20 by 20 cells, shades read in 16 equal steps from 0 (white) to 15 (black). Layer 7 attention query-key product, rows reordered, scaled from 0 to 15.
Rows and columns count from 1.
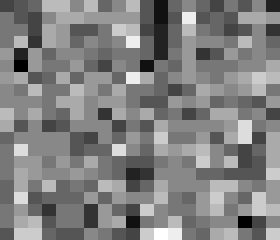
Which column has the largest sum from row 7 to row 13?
4
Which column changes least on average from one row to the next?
1
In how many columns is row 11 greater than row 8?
11
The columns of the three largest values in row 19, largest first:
18, 10, 7
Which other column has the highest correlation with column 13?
12
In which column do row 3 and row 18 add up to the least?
19
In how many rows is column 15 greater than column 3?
7
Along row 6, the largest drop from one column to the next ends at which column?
3
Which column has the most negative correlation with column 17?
14
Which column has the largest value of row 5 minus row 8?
15
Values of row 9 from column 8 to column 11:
6 6 8 10
